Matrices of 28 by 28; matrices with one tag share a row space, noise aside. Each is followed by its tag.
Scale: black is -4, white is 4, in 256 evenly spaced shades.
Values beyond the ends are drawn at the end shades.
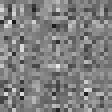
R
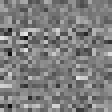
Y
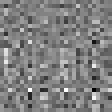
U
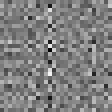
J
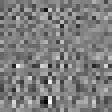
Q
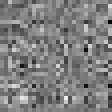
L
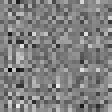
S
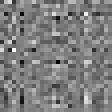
R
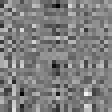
R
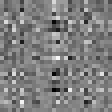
R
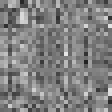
L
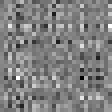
S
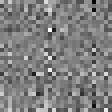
J
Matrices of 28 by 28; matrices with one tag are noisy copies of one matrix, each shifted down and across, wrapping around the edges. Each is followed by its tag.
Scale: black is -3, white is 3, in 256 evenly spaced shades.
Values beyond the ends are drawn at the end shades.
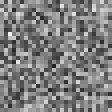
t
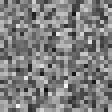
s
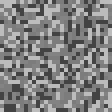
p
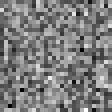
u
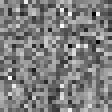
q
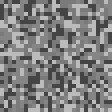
s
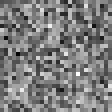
t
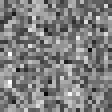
t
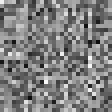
q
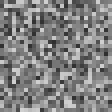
p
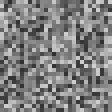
q
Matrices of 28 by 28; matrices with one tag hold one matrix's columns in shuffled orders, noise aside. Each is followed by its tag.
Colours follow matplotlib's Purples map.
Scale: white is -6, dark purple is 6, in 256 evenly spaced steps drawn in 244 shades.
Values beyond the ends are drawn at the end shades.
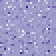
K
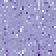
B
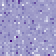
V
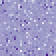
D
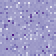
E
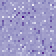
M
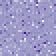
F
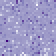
V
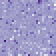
V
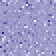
F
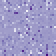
B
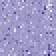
B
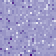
D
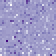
V
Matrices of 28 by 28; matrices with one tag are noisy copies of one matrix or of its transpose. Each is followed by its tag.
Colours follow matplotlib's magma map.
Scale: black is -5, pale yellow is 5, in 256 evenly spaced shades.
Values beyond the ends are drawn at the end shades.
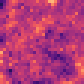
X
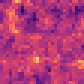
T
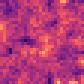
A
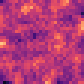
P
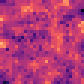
P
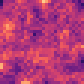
P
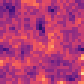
A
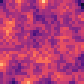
P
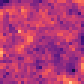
X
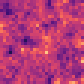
A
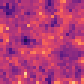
A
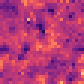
A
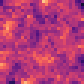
P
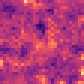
A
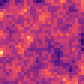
X
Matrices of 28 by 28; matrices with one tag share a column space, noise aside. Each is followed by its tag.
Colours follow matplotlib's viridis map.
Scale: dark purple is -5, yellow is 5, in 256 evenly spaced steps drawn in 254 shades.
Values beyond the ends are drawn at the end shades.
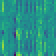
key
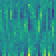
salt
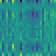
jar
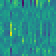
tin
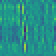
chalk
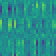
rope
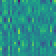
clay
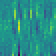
salt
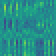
rope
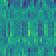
tin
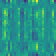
jar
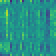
jar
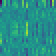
tin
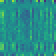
jar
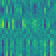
rope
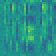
chalk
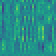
chalk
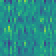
clay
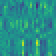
rope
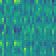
clay
